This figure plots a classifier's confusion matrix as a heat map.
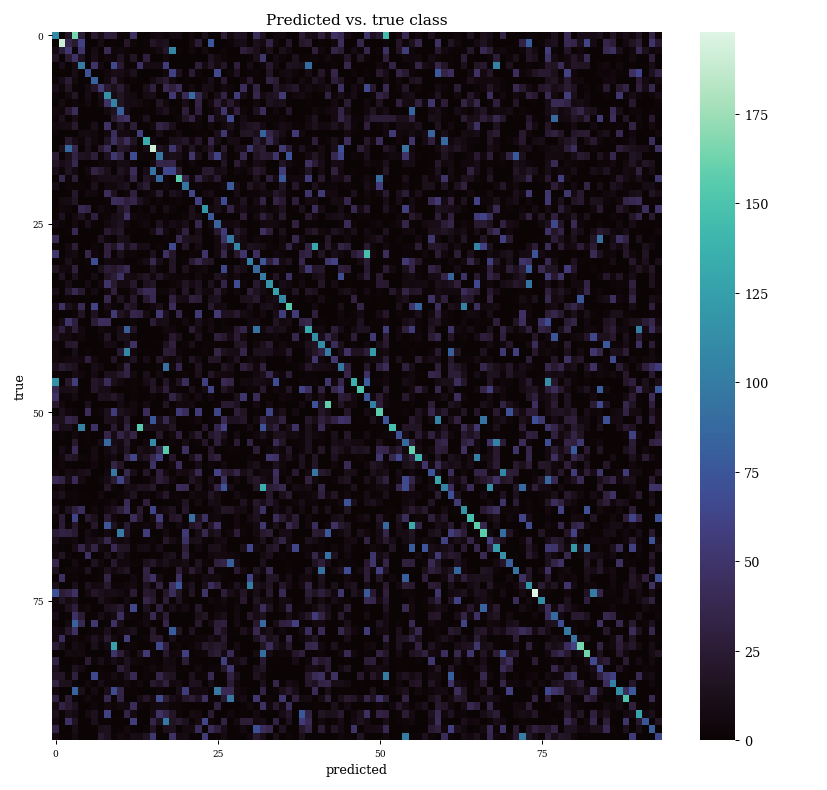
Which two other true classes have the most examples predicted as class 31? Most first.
39, 92
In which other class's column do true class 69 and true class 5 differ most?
42
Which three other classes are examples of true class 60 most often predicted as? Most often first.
32, 67, 72
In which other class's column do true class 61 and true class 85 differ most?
51
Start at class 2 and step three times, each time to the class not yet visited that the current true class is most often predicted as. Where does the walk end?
54
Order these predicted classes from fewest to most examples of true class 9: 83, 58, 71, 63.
83, 71, 63, 58
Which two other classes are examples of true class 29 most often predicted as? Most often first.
48, 74
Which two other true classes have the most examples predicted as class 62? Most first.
71, 75
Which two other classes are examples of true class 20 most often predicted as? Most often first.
27, 50
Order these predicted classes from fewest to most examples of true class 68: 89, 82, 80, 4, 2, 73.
2, 73, 4, 89, 82, 80
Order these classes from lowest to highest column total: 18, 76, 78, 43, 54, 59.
43, 78, 18, 54, 59, 76
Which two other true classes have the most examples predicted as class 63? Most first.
36, 78
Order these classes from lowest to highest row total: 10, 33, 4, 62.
62, 10, 33, 4
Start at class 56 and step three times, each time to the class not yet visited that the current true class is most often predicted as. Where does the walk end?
17
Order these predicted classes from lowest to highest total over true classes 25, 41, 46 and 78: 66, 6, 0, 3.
66, 6, 0, 3
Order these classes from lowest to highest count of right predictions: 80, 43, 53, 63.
43, 53, 80, 63
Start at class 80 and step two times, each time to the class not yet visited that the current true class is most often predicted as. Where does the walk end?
77
